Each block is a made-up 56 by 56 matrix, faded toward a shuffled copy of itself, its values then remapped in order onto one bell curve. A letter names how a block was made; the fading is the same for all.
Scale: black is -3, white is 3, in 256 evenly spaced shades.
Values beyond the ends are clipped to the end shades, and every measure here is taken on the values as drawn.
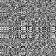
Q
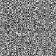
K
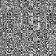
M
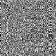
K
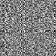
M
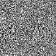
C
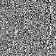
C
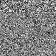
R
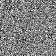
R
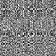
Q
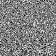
R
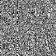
C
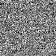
R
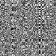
K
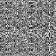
M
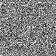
R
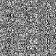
M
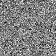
R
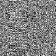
M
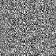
M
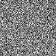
C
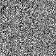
C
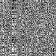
M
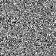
R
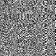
K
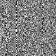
C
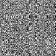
M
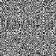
M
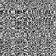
Q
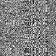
M
